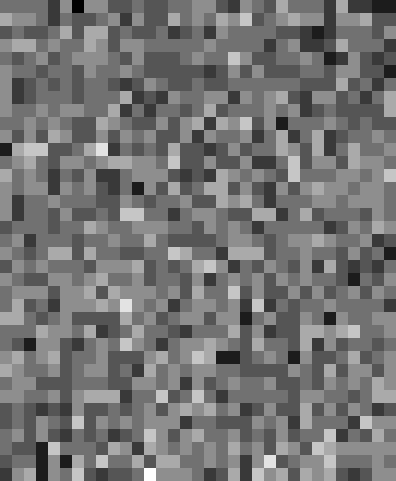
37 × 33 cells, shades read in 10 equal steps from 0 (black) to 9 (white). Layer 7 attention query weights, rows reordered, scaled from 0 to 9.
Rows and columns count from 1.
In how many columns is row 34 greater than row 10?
12
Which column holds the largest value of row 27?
11
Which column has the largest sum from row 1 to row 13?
9
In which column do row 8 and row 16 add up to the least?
2
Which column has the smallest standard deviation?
31
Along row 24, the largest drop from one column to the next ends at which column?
23
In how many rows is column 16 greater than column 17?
7
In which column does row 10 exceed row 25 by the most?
21
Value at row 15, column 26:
5
